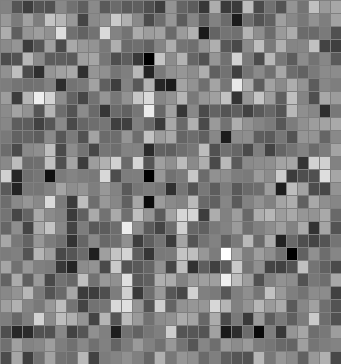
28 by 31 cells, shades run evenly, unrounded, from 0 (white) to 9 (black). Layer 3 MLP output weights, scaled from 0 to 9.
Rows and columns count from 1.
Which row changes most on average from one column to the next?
13
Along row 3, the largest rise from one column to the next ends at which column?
19
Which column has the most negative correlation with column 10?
28
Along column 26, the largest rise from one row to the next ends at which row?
15
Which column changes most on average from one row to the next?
21
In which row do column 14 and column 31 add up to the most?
5
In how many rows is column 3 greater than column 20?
16
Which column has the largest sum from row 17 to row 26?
7
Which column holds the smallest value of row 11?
14
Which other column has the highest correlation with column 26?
18
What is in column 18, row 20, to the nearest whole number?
2
